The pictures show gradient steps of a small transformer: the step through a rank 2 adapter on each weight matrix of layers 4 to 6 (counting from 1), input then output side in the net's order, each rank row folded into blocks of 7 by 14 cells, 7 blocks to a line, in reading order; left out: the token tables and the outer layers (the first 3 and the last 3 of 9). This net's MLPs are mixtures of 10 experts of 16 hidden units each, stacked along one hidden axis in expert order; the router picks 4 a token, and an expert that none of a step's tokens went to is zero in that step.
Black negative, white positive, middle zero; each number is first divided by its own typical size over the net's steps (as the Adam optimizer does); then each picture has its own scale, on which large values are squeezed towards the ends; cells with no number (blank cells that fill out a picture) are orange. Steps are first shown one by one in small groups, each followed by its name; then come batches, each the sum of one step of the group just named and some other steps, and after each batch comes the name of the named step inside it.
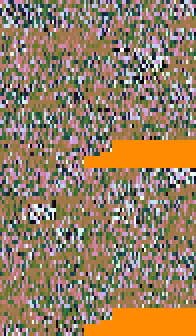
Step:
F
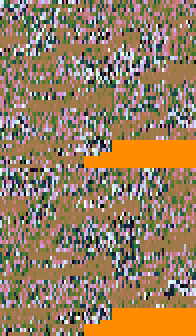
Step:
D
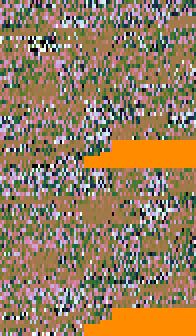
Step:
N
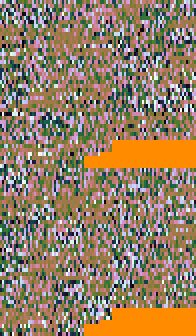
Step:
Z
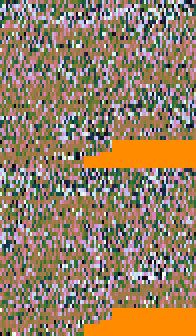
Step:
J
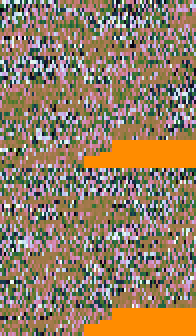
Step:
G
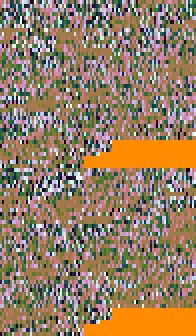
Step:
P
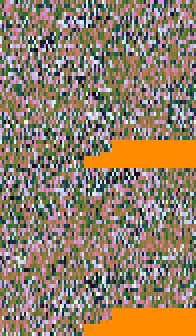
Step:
N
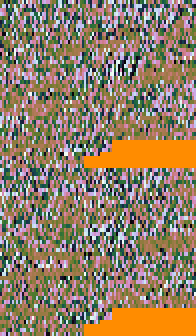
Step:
D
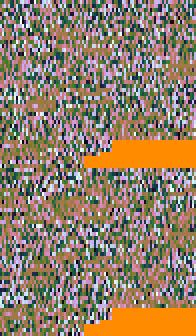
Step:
P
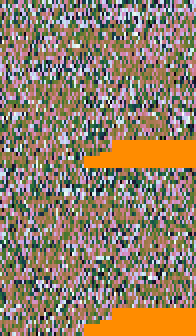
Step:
J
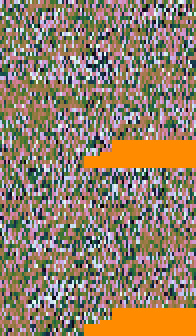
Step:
D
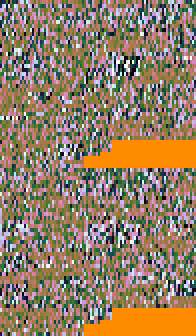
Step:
J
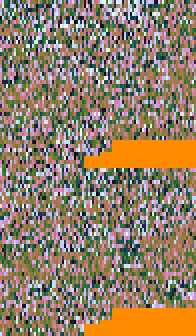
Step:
D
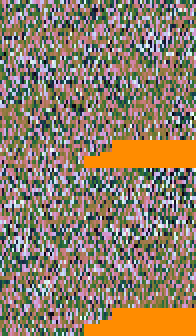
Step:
G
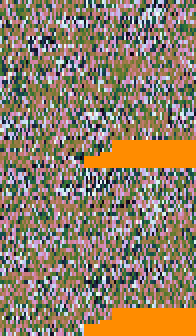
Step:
N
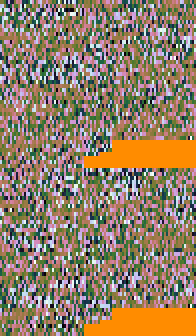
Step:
D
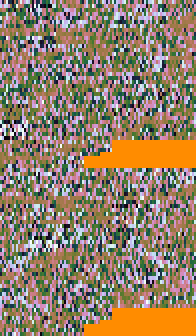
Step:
F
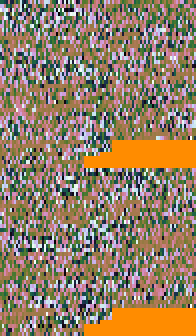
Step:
D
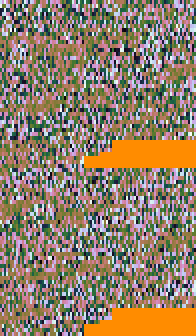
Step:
F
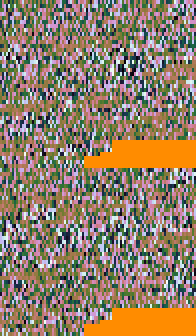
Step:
F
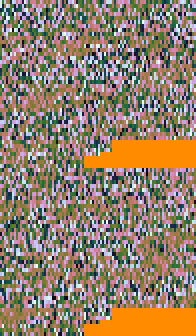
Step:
Z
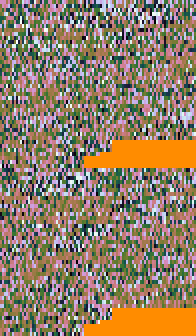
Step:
P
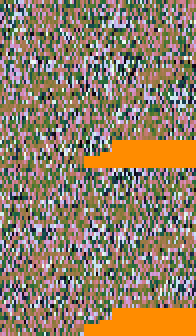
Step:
G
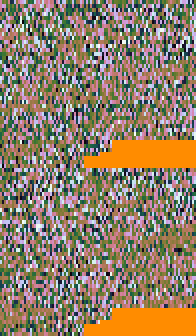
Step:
P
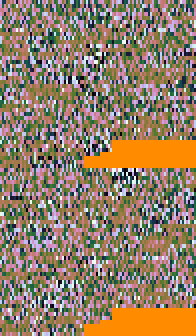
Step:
N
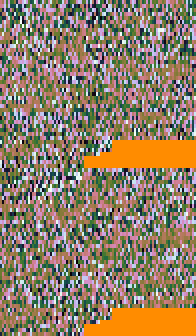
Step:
P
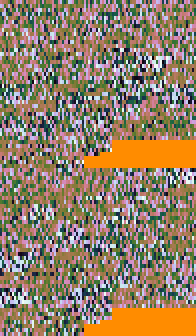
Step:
F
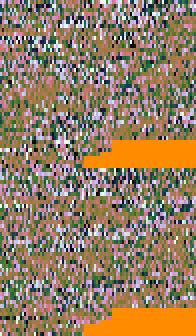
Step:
G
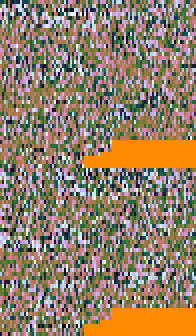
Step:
J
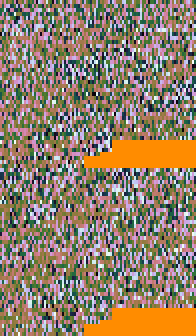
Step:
F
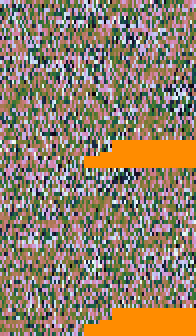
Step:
G
